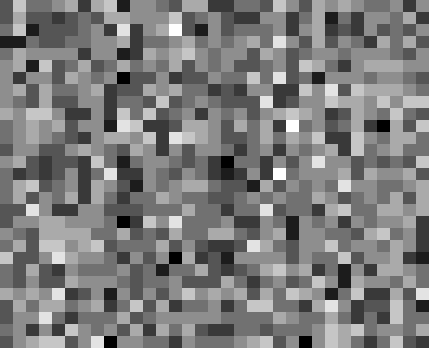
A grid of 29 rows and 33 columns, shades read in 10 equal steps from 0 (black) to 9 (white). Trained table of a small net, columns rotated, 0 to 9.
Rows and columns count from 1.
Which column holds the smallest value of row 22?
14
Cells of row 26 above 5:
11
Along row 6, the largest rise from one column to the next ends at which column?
4
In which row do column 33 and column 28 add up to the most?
25
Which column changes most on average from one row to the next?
10
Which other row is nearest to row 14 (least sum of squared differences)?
17
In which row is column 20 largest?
21
